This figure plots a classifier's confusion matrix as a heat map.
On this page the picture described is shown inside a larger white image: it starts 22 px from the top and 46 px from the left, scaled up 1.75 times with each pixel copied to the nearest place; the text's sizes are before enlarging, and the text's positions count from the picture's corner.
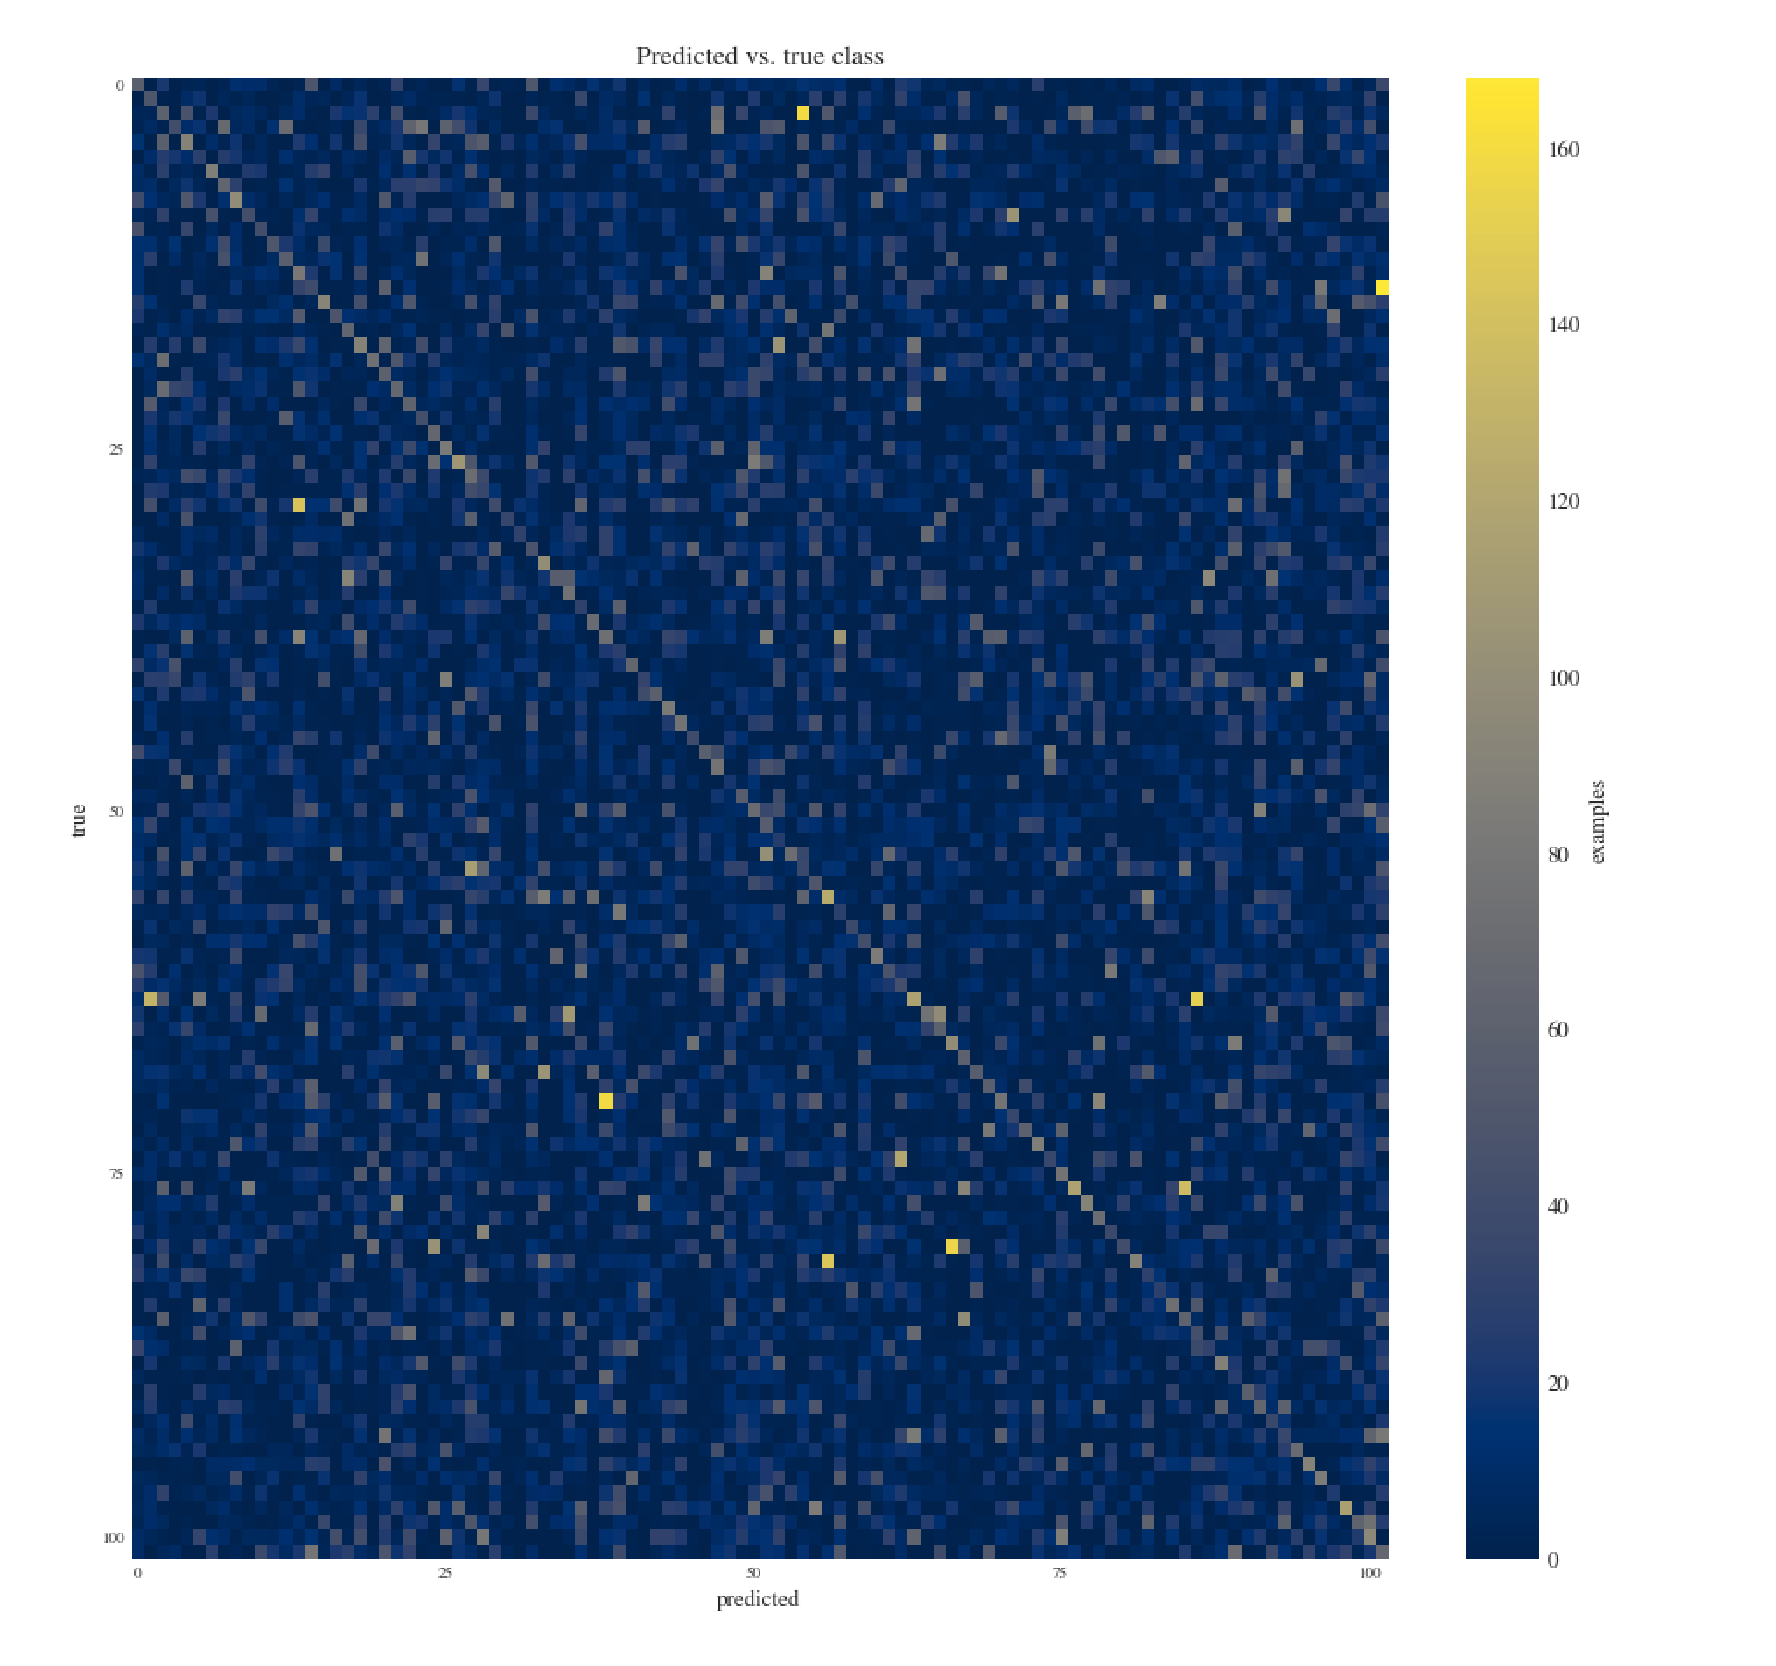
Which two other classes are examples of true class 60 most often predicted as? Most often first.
34, 49
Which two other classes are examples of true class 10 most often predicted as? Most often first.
89, 0
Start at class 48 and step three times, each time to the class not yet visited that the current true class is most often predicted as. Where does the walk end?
14
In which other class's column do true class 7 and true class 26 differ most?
50
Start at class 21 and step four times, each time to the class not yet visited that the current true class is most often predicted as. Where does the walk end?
93
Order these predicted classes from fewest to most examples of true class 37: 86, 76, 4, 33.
86, 4, 76, 33
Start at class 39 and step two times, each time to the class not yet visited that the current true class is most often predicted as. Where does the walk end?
52
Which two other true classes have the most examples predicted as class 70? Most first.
13, 45
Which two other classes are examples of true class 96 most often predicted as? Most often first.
40, 57
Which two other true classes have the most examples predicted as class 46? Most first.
74, 81
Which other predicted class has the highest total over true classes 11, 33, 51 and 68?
28
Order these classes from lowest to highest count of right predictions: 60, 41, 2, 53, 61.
41, 61, 2, 53, 60
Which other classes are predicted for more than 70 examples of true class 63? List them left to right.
1, 5, 86
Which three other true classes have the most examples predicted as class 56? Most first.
81, 17, 2
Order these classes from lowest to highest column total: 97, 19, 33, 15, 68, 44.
19, 68, 15, 33, 97, 44
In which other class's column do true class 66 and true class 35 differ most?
45
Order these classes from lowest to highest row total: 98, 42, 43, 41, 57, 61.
43, 57, 42, 61, 98, 41
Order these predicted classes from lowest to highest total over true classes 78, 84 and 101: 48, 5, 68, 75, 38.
68, 38, 75, 5, 48
